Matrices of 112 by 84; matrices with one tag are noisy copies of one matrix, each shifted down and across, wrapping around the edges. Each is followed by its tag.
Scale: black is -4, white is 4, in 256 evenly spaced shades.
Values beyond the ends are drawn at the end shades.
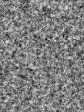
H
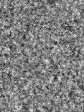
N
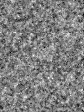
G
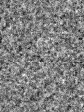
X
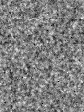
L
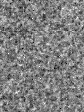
X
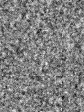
N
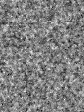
L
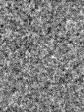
X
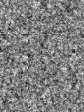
N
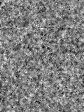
L
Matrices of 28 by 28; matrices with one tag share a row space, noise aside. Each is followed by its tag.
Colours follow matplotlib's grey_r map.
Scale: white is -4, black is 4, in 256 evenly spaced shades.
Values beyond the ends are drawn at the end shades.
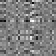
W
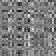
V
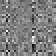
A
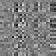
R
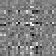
W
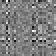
A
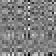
V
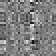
W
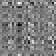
V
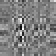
R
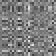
V
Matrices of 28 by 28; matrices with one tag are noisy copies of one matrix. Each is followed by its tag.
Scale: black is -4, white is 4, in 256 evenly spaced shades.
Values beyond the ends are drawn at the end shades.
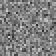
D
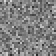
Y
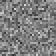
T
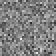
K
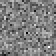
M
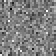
Y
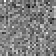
Y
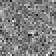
T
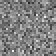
K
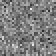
T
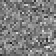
M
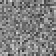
Y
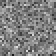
T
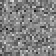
M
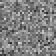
M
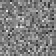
D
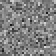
M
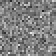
T
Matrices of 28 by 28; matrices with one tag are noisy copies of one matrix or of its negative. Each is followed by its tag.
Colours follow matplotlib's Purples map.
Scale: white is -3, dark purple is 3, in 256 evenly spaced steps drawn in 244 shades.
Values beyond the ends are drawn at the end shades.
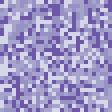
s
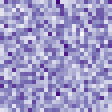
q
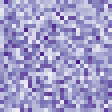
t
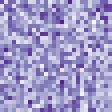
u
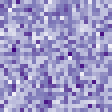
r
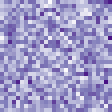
t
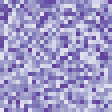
t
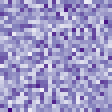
q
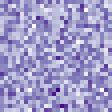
s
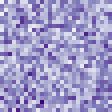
u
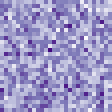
r
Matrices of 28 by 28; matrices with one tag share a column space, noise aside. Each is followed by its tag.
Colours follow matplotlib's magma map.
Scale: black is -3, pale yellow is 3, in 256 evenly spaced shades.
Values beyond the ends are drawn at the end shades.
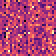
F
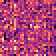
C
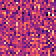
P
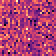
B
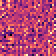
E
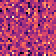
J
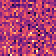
E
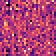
P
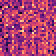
F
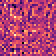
P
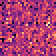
P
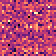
C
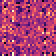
J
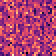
J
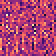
F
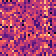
B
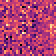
F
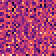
E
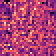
P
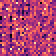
P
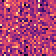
E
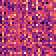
P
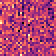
P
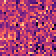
C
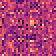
B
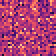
E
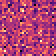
E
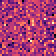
B
